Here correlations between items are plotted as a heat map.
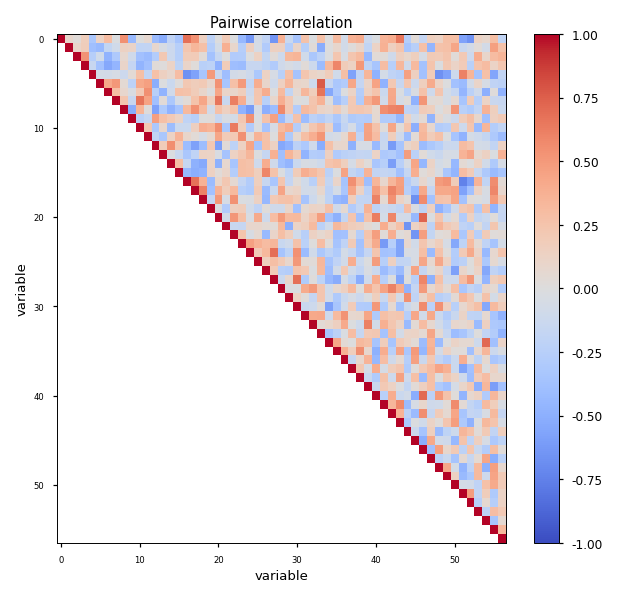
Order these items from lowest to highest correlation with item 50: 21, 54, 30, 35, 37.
30, 37, 35, 21, 54
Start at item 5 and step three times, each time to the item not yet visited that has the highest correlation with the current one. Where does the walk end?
11
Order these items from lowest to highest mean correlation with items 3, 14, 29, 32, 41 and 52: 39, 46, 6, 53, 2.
6, 53, 46, 2, 39
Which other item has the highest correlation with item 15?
26
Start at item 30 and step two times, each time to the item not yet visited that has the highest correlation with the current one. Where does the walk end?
24
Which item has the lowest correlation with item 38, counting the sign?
27
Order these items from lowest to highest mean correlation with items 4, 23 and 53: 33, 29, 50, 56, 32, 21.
50, 21, 32, 56, 29, 33
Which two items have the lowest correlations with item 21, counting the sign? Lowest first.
44, 29
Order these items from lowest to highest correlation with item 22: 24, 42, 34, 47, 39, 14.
14, 47, 24, 34, 39, 42
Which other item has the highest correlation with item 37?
16
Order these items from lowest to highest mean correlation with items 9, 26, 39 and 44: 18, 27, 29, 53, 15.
18, 53, 29, 27, 15
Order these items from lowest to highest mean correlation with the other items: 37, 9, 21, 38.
9, 38, 21, 37
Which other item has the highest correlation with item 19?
4
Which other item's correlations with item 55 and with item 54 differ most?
34
